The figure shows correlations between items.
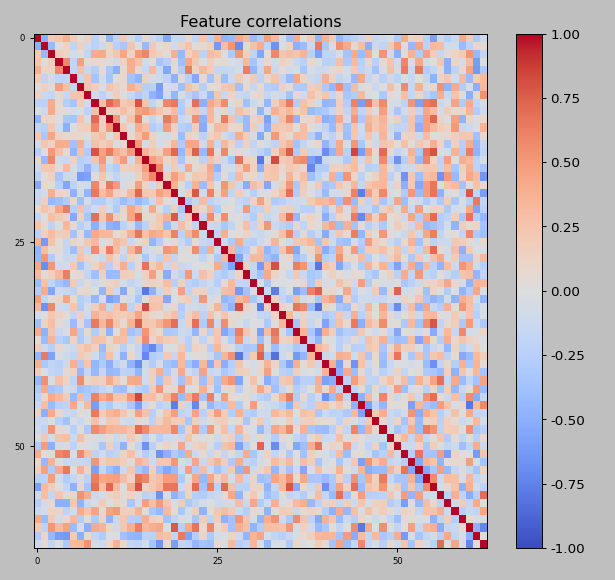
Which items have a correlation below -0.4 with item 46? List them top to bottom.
1, 45, 53
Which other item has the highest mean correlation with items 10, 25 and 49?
8
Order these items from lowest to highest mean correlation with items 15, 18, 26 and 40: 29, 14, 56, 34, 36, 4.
4, 29, 56, 36, 34, 14
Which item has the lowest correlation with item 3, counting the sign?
61
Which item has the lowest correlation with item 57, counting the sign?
51
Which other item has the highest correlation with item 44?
14
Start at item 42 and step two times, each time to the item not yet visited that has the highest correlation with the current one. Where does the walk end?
62
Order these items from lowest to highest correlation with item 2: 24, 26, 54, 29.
26, 29, 24, 54
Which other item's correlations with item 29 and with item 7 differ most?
16
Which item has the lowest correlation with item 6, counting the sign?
17
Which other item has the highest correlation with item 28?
33
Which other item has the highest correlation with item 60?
19
